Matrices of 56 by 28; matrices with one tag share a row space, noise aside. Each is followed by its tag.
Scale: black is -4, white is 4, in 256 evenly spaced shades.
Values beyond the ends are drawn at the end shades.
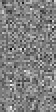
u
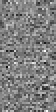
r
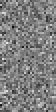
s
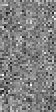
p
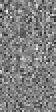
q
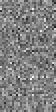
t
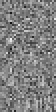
u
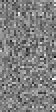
t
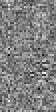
r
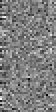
s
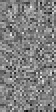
u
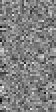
s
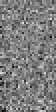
s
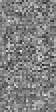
r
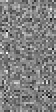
p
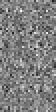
q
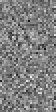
t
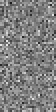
p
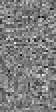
r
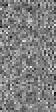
p
